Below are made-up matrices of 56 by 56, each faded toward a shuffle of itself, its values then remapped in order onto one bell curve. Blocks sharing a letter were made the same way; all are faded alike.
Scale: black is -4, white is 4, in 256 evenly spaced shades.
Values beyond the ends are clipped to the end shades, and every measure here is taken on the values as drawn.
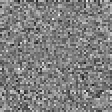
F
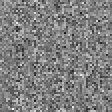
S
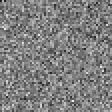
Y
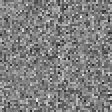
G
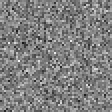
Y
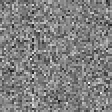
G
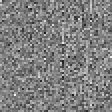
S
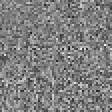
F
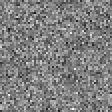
Y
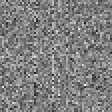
S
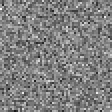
Y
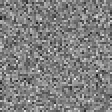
G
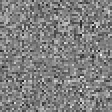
F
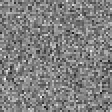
Y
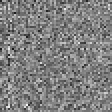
F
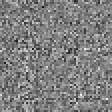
F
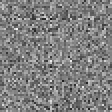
F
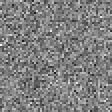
Y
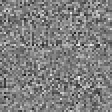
F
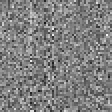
S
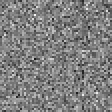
G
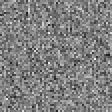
Y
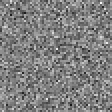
Y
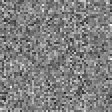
S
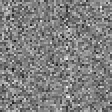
G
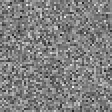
Y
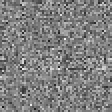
F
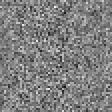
G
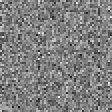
S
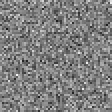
Y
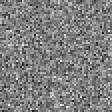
Y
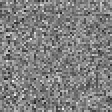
G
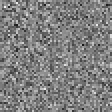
G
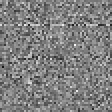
F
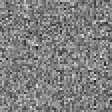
G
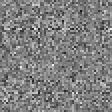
F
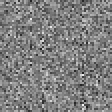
G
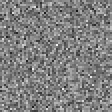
Y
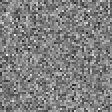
Y
